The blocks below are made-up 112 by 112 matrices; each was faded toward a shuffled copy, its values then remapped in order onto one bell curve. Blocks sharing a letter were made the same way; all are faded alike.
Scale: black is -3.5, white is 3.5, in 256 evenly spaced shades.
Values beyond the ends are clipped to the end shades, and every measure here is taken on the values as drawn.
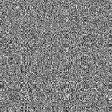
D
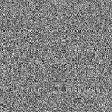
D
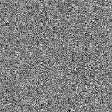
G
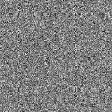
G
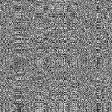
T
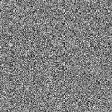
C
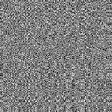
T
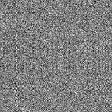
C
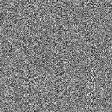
G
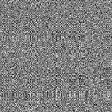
T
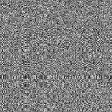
T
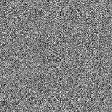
G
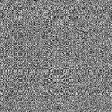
T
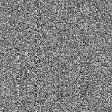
G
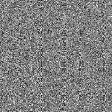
G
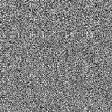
C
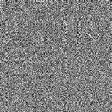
C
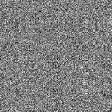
C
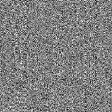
G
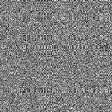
T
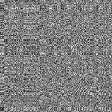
T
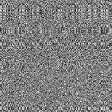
T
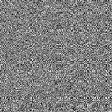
T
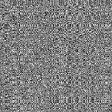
T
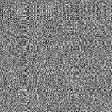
T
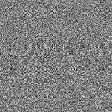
C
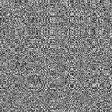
T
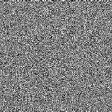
C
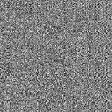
C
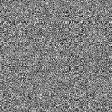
D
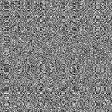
T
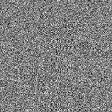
C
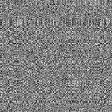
T
